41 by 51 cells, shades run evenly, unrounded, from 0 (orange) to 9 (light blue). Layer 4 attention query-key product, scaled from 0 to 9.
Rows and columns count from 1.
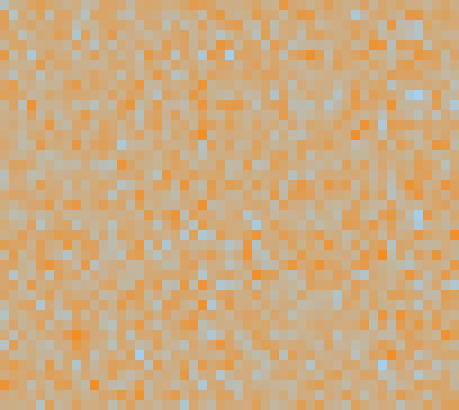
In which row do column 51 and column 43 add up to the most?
37
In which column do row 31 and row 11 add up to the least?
23
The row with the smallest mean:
24
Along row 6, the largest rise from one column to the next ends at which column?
26
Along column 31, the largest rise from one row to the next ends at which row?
21
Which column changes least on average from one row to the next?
12
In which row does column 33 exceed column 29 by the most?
28
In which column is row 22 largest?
47
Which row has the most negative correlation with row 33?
3
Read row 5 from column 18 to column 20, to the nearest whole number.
5 2 4
